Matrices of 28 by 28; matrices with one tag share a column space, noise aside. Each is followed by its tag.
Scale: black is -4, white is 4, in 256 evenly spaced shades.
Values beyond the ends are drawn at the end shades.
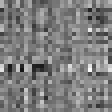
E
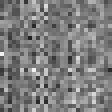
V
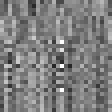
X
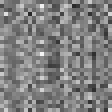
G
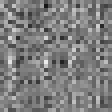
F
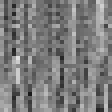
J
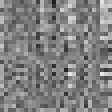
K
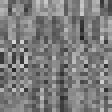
X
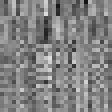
X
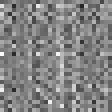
G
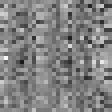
F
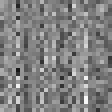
V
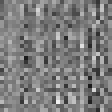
V
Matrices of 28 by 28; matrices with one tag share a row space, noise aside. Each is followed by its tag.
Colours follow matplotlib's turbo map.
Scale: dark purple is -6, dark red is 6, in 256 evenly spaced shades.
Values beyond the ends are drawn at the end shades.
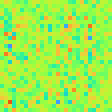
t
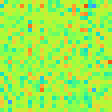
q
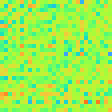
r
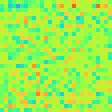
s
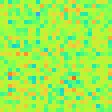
s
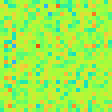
t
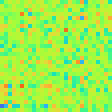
r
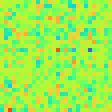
t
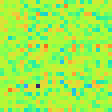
s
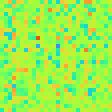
t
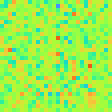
t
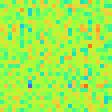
q
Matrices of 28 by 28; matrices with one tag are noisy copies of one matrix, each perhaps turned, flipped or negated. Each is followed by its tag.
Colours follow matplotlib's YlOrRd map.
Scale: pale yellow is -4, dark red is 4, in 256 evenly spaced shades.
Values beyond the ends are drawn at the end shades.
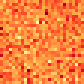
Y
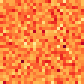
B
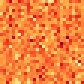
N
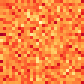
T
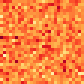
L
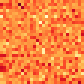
N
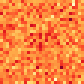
L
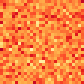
T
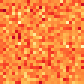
L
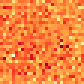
Y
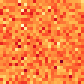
B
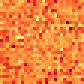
Y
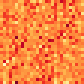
N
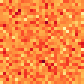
T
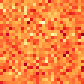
T
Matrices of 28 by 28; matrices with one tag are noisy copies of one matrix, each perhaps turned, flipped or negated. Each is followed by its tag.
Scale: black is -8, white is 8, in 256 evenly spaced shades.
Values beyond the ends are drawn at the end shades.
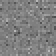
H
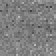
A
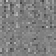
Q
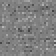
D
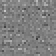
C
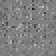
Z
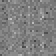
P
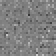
H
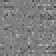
Q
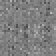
D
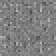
C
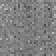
A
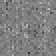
D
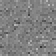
H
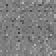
A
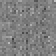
P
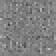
C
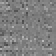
Q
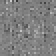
D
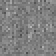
D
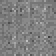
P
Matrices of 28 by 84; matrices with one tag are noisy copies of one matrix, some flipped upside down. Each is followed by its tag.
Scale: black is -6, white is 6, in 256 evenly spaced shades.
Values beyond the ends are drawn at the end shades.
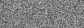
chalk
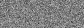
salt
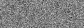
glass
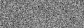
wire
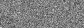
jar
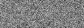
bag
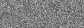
glass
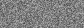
glass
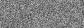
wire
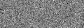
wire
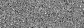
wire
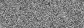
bag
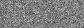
chalk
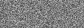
chalk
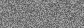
glass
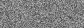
salt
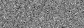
wire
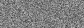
salt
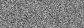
glass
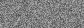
bag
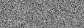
chalk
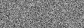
salt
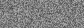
jar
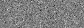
chalk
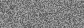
jar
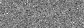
bag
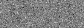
glass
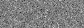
chalk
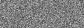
wire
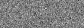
salt
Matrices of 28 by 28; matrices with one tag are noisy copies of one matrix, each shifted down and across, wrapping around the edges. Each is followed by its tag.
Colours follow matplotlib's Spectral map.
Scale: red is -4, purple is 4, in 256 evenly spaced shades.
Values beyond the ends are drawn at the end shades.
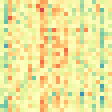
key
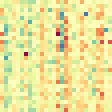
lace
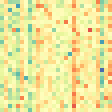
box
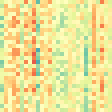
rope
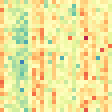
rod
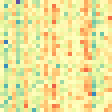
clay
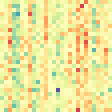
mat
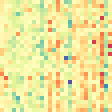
rope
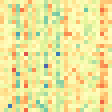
box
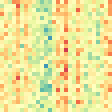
rod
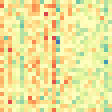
rope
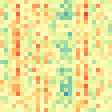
rod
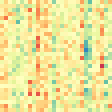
mat
